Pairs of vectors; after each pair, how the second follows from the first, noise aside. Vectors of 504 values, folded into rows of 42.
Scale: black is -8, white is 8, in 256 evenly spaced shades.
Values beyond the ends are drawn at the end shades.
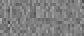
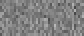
reversed.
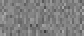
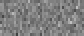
shuffled.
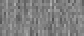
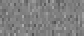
reversed, negated, partly zeroed.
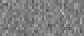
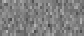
copied.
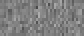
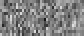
reversed, negated, scaled up.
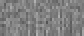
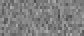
sign-scrambled.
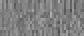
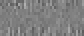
reversed, negated, partly zeroed.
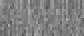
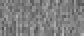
reversed.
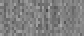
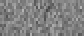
sign-scrambled.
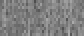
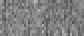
negated.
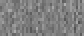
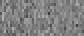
wrapped around, negated.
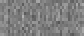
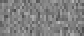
negated.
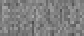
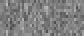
wrapped around, negated.
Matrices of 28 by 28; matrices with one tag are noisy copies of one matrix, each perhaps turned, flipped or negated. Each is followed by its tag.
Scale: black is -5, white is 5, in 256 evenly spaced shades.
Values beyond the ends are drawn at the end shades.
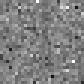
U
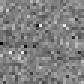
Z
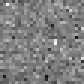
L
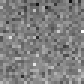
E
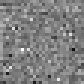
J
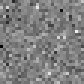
U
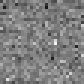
L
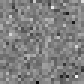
U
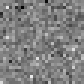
U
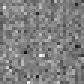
L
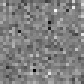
J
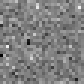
L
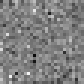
J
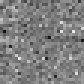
Z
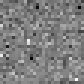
L
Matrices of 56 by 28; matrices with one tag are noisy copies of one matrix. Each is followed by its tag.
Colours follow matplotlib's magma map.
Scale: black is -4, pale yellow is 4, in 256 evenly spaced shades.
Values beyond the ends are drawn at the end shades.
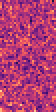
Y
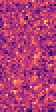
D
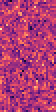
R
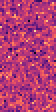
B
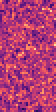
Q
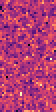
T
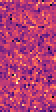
D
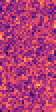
T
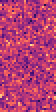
Y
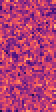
T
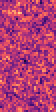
R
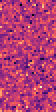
Y
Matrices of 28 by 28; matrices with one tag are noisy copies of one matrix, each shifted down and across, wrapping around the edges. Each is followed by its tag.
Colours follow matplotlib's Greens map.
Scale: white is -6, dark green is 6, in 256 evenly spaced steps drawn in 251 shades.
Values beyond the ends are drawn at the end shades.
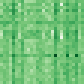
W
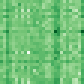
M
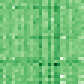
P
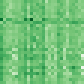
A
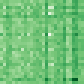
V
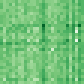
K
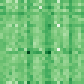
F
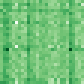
F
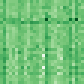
A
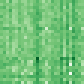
K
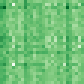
F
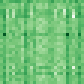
W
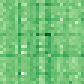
V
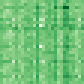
V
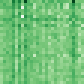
K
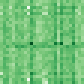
A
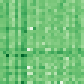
P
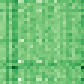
P
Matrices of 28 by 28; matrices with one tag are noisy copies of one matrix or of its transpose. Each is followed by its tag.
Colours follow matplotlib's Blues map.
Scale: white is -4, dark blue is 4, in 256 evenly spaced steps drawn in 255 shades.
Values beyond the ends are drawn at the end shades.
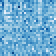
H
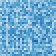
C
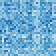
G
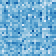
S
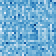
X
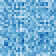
C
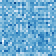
C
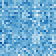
G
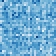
S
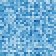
X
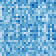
X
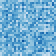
C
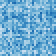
S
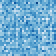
X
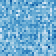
X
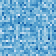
X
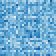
X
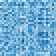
C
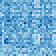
G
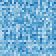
X
